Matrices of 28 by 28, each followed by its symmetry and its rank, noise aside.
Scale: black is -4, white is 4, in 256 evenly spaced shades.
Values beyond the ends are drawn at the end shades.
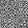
symmetric, rank four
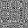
antisymmetric, rank four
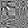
symmetric, rank three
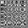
no symmetry, rank three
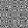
antisymmetric, rank four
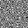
no symmetry, rank six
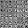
symmetric, rank three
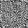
antisymmetric, rank six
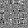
antisymmetric, rank four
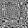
antisymmetric, rank six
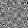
no symmetry, rank three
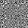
symmetric, rank four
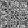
no symmetry, rank three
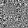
antisymmetric, rank six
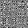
antisymmetric, rank six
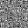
antisymmetric, rank six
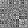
symmetric, rank three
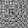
symmetric, rank four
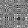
symmetric, rank three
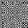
symmetric, rank three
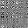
no symmetry, rank three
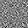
antisymmetric, rank four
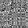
antisymmetric, rank six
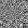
no symmetry, rank six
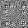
symmetric, rank four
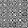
symmetric, rank three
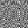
no symmetry, rank three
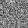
no symmetry, rank six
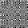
no symmetry, rank three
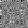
no symmetry, rank three
